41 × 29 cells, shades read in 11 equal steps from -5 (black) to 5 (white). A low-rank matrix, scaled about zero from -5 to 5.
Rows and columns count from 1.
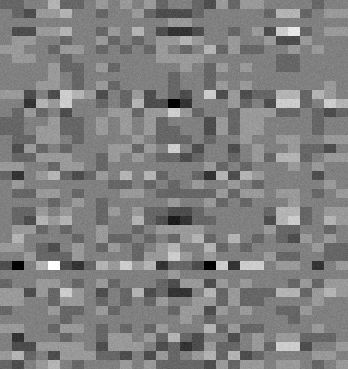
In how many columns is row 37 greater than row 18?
13
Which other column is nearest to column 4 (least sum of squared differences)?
29
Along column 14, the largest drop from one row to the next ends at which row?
30
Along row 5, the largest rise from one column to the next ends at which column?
26
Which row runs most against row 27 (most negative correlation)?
38
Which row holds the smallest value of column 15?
12
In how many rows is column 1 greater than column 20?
11
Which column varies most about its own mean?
15
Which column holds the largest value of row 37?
18
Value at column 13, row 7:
0
